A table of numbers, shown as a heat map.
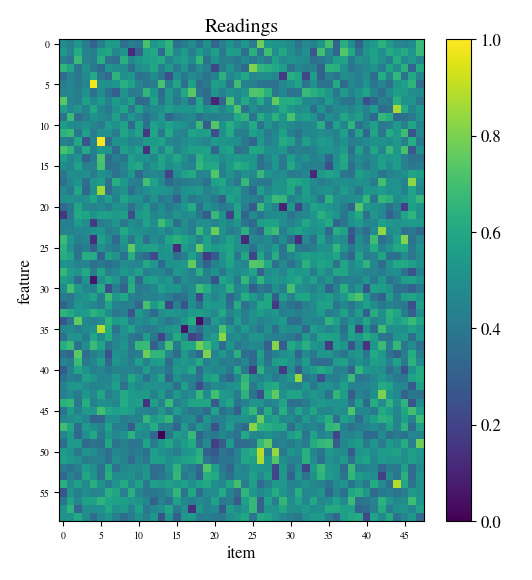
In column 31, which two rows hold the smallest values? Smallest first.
24, 20
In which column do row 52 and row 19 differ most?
28
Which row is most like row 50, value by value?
51
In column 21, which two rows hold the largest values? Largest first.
36, 35
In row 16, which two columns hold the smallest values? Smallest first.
33, 14
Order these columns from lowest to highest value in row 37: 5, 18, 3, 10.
3, 5, 10, 18
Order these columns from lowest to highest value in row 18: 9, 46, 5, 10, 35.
9, 10, 35, 46, 5
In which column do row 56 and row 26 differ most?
25
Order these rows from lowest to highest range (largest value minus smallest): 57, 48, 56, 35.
56, 57, 48, 35
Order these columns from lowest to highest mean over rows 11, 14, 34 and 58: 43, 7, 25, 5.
7, 25, 5, 43
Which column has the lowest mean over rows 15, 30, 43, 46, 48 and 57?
40
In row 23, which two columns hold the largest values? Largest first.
42, 20
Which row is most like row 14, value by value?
15
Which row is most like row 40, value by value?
20
